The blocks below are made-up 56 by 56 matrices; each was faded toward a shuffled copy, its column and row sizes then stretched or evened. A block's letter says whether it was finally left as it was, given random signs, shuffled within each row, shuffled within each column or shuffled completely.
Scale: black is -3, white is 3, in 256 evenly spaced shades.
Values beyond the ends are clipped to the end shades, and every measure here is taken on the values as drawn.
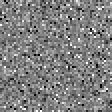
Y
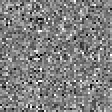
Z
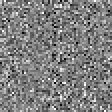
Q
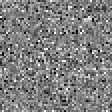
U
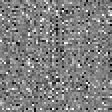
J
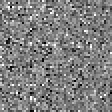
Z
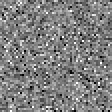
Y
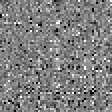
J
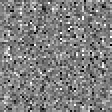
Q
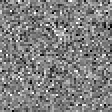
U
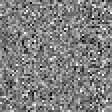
Q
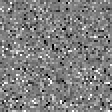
U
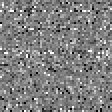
U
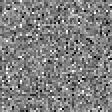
Y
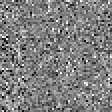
Q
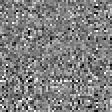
J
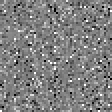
Q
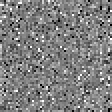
Q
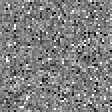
Q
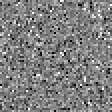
Y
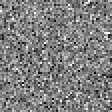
Y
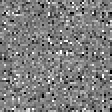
Z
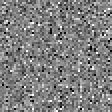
Q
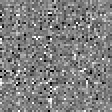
Z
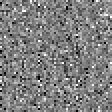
Q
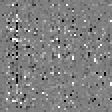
Z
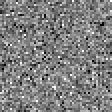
Y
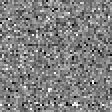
U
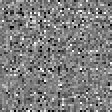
Z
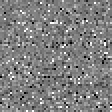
U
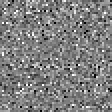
U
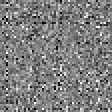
Z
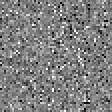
Q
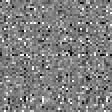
J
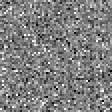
Y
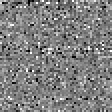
U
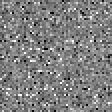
U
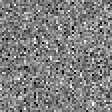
Q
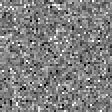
Y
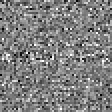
U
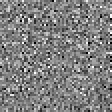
J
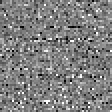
U
